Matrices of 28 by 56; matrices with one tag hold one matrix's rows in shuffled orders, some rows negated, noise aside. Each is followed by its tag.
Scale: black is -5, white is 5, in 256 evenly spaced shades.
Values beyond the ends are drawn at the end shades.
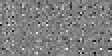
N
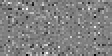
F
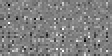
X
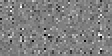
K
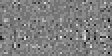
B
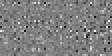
B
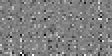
K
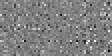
B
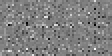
F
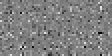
K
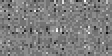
X
